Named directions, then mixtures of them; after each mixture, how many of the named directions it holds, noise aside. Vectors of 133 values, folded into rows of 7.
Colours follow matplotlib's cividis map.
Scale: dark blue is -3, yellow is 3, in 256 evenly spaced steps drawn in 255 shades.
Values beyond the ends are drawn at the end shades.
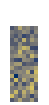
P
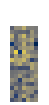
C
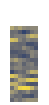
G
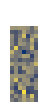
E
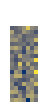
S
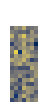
one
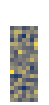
four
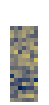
four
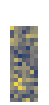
four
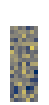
four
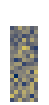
one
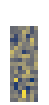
three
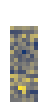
two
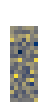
four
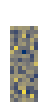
one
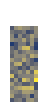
three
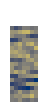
one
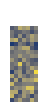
four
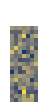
one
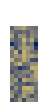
two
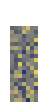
one
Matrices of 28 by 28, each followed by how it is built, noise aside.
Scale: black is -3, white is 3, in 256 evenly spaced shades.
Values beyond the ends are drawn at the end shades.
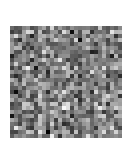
blocks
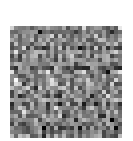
repeating columns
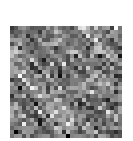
Toeplitz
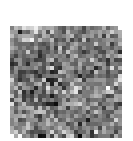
smooth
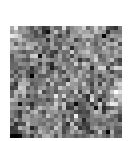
smooth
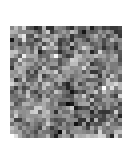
smooth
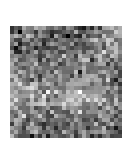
smooth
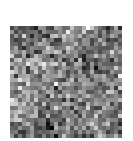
smooth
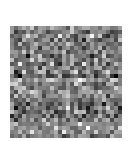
repeating columns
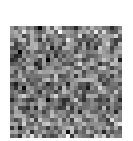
repeating columns
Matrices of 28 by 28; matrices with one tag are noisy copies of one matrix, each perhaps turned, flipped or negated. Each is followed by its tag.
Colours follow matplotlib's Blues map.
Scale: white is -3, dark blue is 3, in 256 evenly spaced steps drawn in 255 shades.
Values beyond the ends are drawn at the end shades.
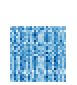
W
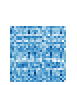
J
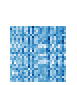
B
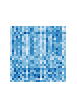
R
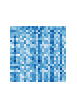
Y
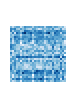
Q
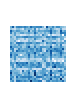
J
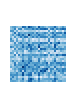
Y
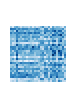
R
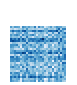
Y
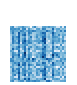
J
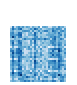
Q
